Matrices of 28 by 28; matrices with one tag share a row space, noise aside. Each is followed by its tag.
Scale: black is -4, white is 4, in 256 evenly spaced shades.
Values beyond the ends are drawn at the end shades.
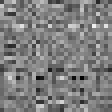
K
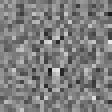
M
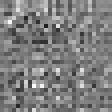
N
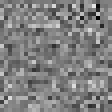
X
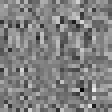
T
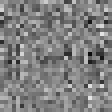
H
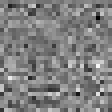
X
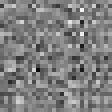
K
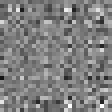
H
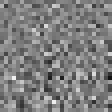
M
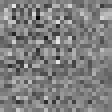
N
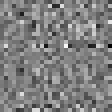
M
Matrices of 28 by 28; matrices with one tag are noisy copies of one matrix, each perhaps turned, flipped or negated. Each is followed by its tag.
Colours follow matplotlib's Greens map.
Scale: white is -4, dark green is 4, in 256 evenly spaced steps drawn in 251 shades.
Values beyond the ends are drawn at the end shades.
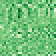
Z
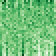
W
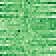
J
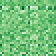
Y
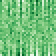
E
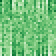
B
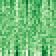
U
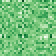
Z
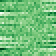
B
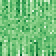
E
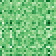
Y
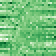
U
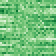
U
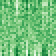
U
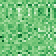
Z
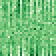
E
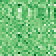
Z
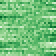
U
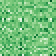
Z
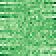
J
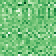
Z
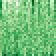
W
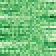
U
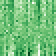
U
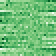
B
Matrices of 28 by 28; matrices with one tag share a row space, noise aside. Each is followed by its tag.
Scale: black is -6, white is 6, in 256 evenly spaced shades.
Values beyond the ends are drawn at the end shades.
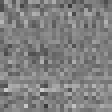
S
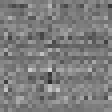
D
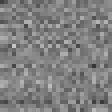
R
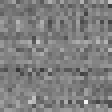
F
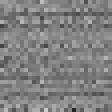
S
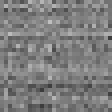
D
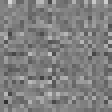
D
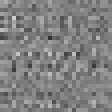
R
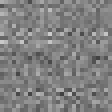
R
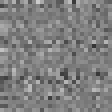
R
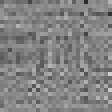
F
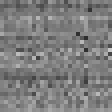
F
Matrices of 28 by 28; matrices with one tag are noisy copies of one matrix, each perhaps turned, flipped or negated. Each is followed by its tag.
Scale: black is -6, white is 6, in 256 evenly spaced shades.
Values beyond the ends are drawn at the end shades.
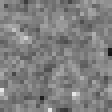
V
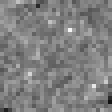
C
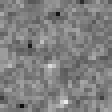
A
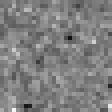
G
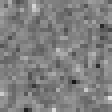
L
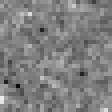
C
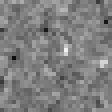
A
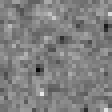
G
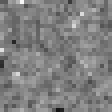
V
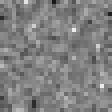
L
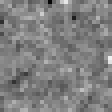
V
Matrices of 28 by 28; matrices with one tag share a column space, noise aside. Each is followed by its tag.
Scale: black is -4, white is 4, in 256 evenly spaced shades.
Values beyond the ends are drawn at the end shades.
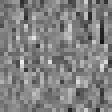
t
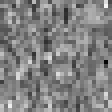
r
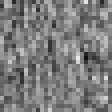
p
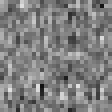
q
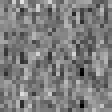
r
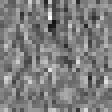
t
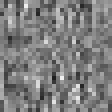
q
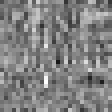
t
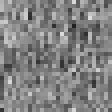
t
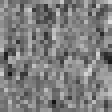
r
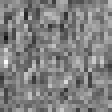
t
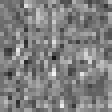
r
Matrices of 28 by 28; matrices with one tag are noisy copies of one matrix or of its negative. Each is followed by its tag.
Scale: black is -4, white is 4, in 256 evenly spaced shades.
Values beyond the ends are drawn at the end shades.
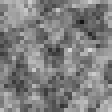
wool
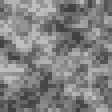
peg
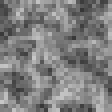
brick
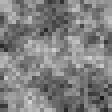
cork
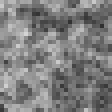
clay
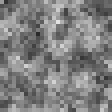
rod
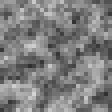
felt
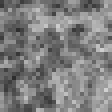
clay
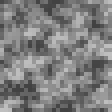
felt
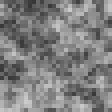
peg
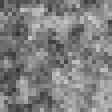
clay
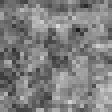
clay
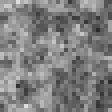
clay
